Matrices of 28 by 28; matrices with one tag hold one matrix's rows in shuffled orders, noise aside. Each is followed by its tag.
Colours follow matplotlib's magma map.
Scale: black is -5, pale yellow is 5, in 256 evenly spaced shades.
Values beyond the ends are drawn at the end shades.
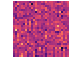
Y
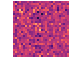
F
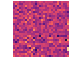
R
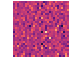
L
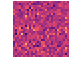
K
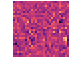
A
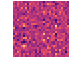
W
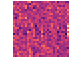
R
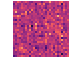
Y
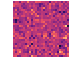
A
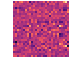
A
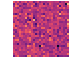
R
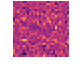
W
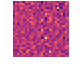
L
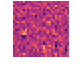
W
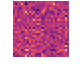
K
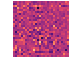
F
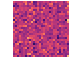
R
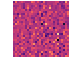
L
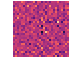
L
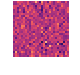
L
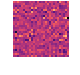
A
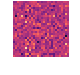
K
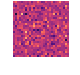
K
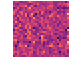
R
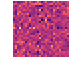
F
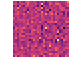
L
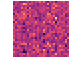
W
